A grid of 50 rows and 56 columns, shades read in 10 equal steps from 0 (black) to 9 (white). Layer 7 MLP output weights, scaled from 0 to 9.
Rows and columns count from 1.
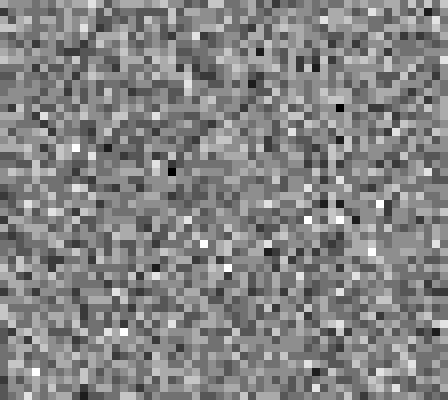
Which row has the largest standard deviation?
42
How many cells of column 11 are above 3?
31
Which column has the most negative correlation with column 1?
24
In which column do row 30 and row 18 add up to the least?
43
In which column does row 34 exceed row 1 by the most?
29
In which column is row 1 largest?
12
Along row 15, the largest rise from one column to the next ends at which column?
6
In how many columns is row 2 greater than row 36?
20
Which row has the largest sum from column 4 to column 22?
1
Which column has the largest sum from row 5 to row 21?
37
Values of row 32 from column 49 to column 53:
5 5 6 6 5
